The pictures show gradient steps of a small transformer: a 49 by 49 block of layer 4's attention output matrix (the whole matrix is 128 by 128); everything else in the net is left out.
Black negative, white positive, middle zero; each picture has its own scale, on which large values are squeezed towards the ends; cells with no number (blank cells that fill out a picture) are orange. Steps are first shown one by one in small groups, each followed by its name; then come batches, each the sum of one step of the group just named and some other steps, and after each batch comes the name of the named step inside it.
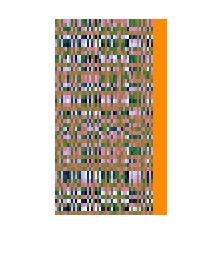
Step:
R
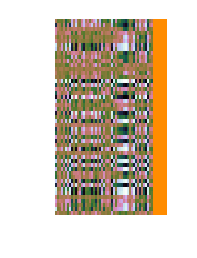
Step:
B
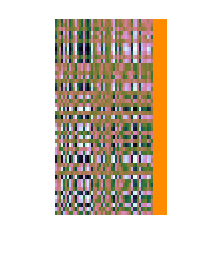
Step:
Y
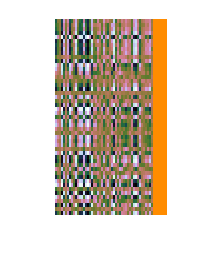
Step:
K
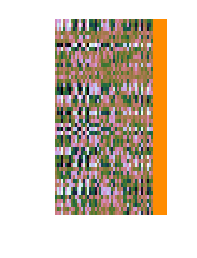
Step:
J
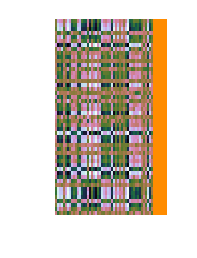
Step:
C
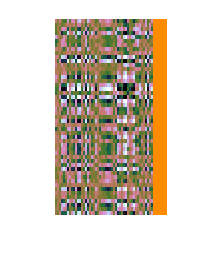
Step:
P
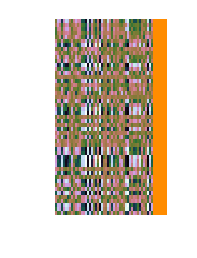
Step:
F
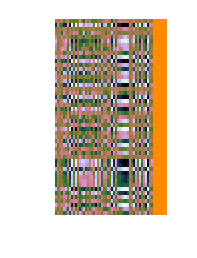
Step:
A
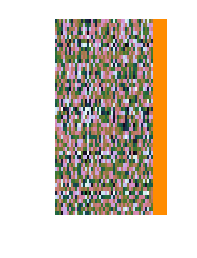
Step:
K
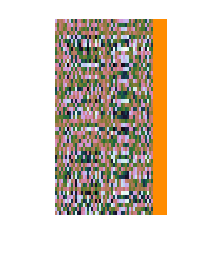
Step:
R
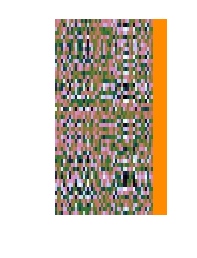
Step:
K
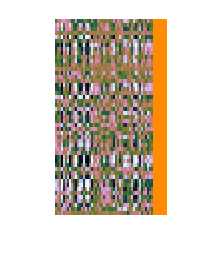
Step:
J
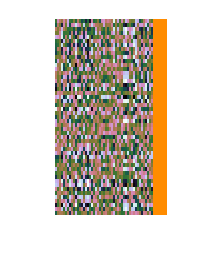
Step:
K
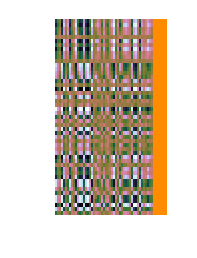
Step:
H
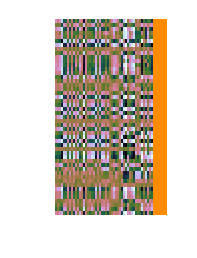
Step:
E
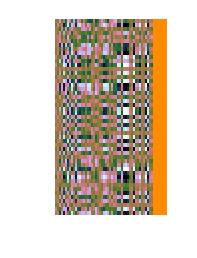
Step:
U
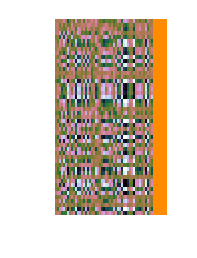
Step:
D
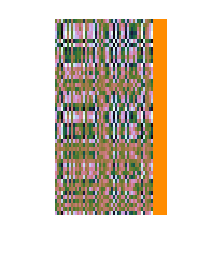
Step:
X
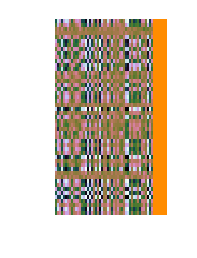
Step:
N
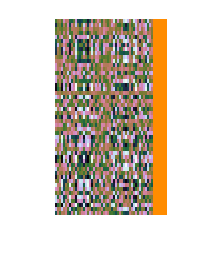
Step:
H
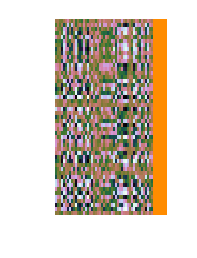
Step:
H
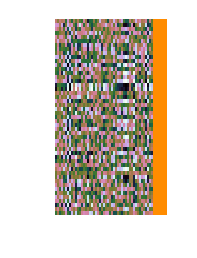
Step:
U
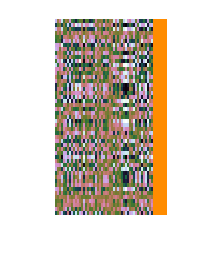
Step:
E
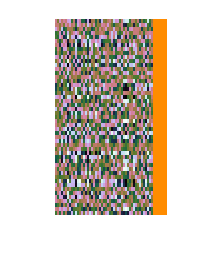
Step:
D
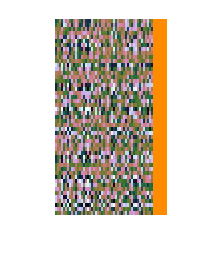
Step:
H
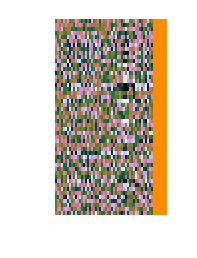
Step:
N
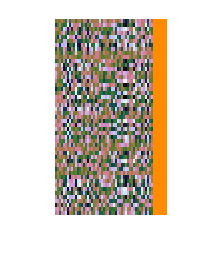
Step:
H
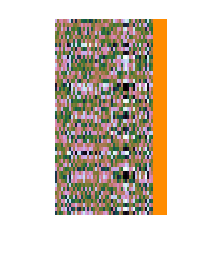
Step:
U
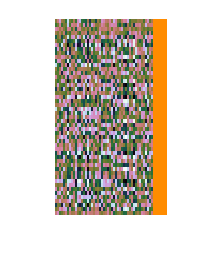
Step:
D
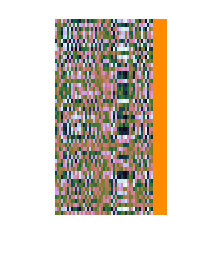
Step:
X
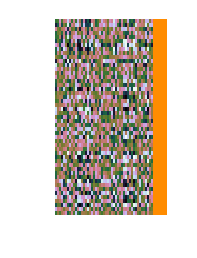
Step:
H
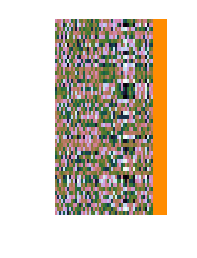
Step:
U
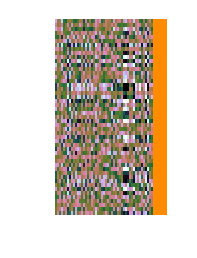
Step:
D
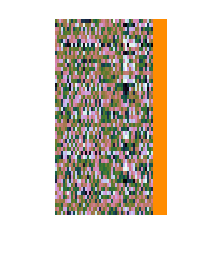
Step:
E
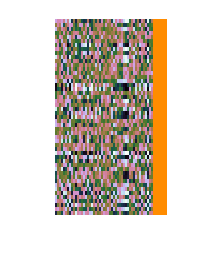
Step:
N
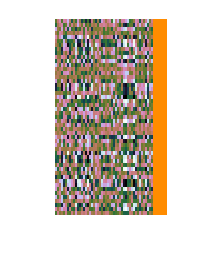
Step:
D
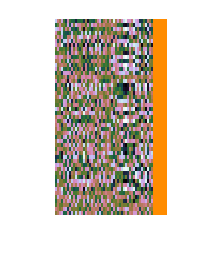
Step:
E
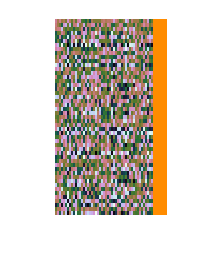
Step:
E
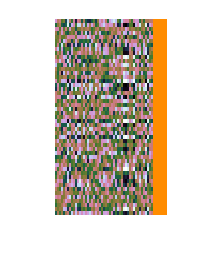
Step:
U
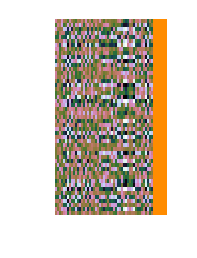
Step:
D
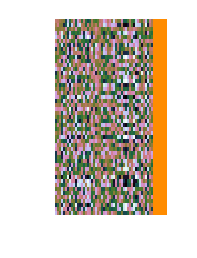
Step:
U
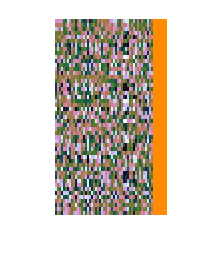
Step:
N
